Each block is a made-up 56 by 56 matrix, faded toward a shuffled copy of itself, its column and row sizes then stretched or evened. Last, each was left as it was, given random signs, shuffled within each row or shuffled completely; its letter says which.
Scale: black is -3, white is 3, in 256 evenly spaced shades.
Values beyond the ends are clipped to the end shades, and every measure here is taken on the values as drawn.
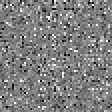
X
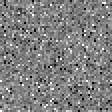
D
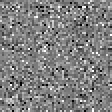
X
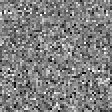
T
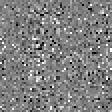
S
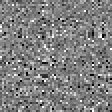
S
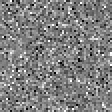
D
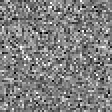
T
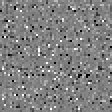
T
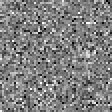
S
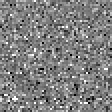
T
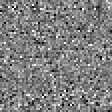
T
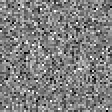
D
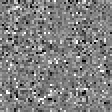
S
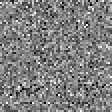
T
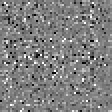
S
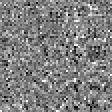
S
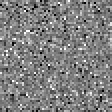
D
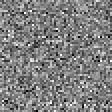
T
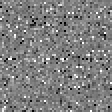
T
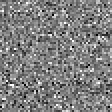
T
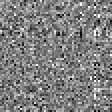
S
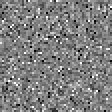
D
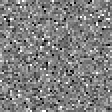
D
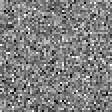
D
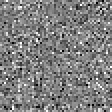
S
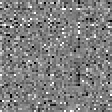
S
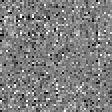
X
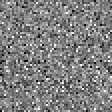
T
